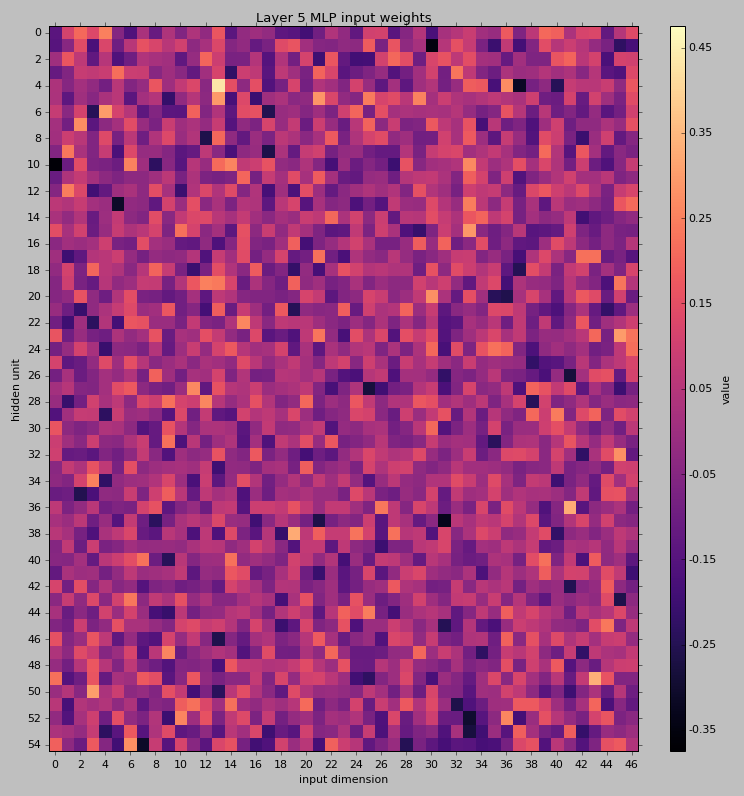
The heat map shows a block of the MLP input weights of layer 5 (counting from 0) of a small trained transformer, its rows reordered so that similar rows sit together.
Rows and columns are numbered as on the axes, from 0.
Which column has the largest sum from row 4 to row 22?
33
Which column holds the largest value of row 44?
25
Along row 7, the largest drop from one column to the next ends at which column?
3
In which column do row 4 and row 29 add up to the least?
37
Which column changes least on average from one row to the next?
32
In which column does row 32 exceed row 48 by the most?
13
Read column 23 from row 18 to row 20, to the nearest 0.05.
0.15 -0.05 -0.05
